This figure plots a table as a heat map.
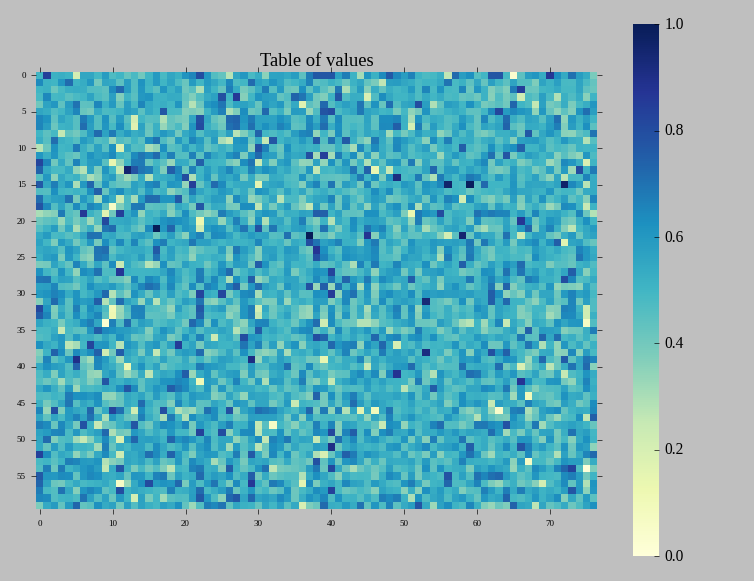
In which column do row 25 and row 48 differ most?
32
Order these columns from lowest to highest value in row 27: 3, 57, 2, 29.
2, 57, 29, 3
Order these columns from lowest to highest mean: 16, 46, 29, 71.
71, 46, 16, 29
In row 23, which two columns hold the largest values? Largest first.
37, 71
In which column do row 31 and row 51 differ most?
40
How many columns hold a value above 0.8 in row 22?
3
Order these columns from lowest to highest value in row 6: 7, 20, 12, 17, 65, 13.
13, 17, 20, 12, 65, 7
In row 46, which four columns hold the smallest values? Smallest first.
63, 46, 44, 13
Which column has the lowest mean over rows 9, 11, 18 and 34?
75
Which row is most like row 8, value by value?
35
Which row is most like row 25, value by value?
24
